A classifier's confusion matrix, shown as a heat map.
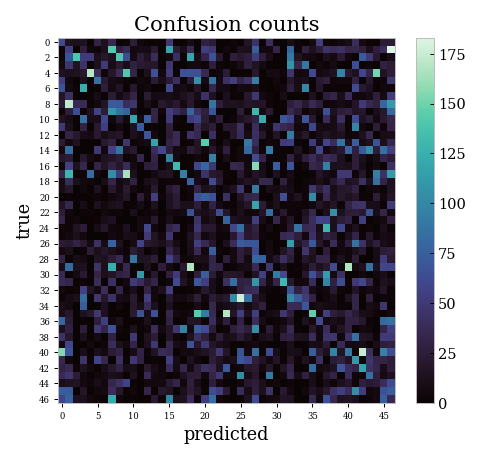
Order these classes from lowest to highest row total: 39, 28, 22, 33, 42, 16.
39, 22, 28, 42, 33, 16
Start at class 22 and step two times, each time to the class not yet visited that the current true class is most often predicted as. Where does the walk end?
41
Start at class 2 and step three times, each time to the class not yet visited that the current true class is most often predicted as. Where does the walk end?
46
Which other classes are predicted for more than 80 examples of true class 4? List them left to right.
9, 39, 44
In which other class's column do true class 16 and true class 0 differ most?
27
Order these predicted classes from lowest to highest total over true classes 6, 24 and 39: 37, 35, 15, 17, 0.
17, 35, 0, 15, 37
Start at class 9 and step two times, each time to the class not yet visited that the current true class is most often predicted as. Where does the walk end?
21
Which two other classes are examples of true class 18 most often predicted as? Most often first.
44, 21
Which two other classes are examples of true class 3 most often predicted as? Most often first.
32, 34
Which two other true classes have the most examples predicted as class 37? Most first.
24, 30
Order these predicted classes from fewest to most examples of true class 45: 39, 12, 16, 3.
16, 3, 12, 39
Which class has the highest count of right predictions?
4
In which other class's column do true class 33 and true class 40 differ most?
42
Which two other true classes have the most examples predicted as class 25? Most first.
33, 43
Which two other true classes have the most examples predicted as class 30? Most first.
16, 11
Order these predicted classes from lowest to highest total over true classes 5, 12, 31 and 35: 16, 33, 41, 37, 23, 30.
33, 30, 41, 16, 37, 23
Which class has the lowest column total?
14
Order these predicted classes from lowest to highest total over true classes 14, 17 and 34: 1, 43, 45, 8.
43, 8, 45, 1
